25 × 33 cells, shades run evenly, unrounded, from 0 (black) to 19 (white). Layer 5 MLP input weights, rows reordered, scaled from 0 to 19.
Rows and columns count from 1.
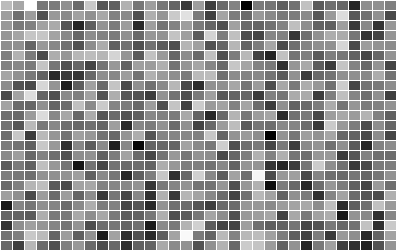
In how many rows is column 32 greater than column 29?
11
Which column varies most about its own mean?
29
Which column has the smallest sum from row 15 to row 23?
13
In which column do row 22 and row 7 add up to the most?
4
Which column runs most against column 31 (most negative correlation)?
19
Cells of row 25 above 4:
29
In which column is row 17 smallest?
7
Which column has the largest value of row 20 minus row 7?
33
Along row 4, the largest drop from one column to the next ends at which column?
21
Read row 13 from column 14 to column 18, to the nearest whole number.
11 8 11 5 8
